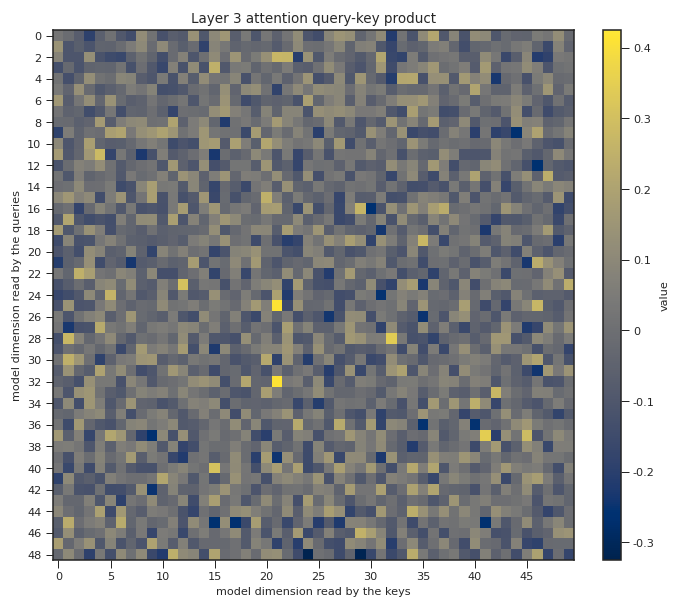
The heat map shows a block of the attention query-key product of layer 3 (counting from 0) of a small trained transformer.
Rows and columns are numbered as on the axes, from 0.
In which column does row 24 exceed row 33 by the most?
5
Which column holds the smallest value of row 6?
18
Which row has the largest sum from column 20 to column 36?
40
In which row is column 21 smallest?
39
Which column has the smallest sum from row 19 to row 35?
0
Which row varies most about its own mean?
48
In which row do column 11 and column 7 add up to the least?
21
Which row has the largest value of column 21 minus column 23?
2
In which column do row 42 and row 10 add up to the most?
34
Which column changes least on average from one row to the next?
14
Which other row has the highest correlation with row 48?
3
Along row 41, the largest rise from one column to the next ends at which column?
1
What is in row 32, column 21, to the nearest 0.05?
0.4
